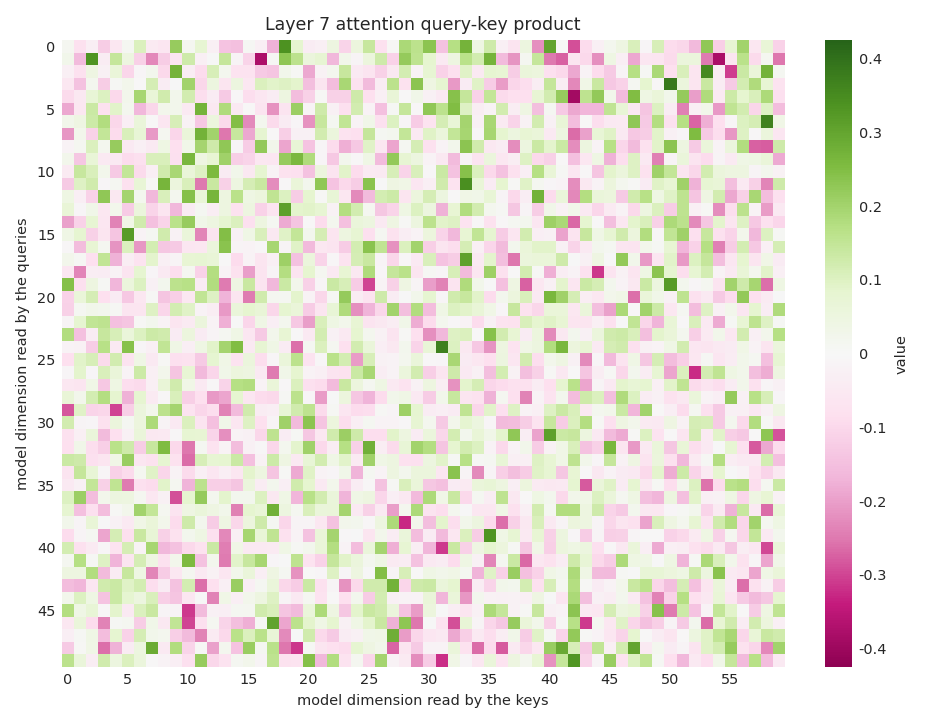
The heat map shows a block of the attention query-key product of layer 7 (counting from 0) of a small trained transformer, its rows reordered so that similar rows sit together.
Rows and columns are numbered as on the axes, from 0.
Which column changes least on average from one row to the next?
56
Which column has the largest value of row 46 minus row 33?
28
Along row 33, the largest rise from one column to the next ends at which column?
11
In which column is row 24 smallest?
19
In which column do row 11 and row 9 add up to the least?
42
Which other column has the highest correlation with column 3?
14
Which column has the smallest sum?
52
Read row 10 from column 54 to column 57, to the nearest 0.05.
0.05 0.05 0.05 0
